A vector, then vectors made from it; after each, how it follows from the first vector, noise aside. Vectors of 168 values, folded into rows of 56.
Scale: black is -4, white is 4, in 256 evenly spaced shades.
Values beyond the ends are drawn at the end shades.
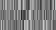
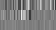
negated, partly zeroed.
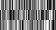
wrapped around, negated, scaled up.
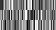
reversed, scaled up.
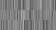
negated, shrunk.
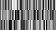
wrapped around, negated, scaled up.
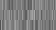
reversed, negated, shrunk.
